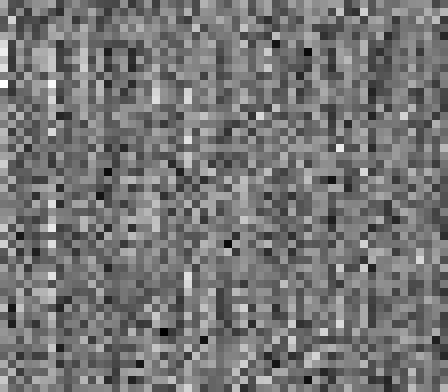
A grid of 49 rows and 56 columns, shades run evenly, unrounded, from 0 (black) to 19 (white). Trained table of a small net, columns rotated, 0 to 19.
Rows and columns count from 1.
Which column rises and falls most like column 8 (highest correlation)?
2
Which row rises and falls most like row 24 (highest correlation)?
1
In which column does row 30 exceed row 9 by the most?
17
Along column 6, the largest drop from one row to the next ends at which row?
10
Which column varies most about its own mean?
7
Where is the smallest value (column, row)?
21, 42
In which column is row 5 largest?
35
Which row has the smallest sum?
30
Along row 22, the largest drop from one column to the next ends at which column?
47
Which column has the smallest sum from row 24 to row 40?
8
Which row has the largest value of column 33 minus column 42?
15
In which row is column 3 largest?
39
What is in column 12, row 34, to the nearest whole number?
11
